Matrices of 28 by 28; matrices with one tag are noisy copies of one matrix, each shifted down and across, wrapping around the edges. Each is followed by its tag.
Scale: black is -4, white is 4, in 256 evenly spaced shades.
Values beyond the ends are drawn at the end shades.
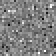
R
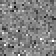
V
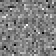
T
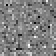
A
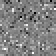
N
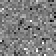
V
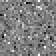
A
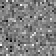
R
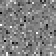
V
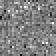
N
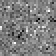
N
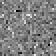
A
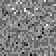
V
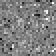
A
